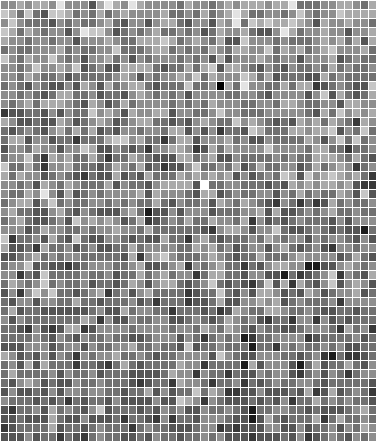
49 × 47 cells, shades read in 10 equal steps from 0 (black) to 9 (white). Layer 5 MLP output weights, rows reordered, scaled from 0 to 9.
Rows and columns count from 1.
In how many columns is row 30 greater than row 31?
18
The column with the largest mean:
42
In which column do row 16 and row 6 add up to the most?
15
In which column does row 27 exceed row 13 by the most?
1
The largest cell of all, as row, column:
21, 26
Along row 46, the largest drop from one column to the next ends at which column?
14
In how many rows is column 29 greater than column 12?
15
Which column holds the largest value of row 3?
30
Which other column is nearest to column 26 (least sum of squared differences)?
9
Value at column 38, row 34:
5
